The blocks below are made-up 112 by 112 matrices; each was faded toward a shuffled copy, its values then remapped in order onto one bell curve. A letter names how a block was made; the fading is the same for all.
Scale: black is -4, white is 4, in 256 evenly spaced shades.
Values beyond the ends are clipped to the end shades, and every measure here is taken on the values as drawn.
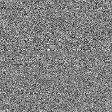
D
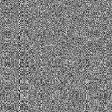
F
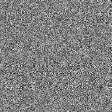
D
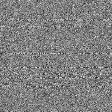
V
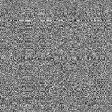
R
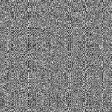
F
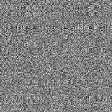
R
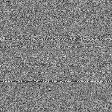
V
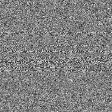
V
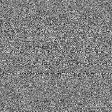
V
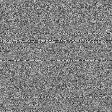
V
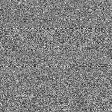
V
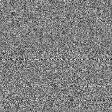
V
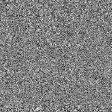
D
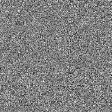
D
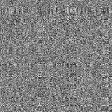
R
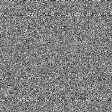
V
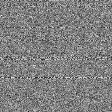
V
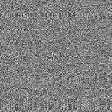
R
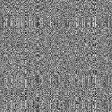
F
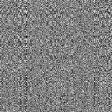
F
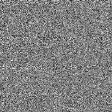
D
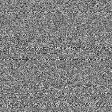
V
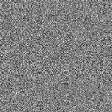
R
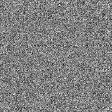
D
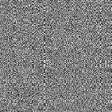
F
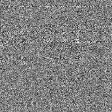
D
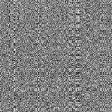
F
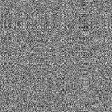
R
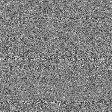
V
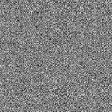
R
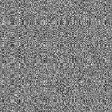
F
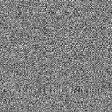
R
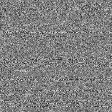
V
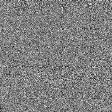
D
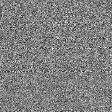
D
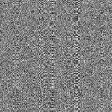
F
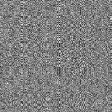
F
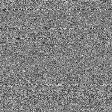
V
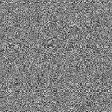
R
